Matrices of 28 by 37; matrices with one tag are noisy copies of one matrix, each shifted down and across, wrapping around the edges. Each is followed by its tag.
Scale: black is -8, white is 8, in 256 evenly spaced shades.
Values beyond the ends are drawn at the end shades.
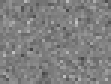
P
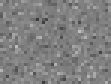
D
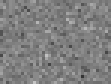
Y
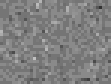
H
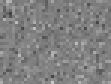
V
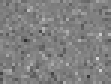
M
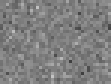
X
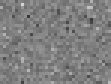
V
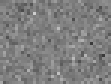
X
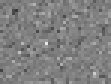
P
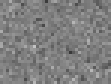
M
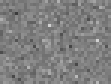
D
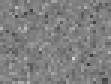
P
